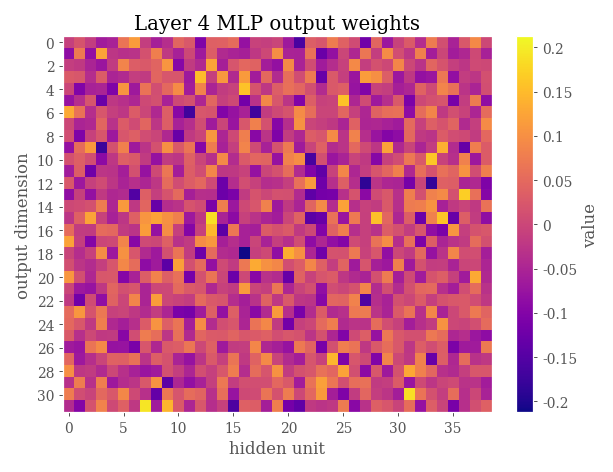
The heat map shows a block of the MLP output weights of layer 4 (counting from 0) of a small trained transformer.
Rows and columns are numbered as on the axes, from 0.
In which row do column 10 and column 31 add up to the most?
30
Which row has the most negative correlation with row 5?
7
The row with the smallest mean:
12
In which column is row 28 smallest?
27
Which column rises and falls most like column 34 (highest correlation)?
8
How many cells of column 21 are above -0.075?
28
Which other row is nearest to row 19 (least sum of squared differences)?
21
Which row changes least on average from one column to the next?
25
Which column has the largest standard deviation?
23
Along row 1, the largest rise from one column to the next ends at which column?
3
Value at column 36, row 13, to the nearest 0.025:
0.175
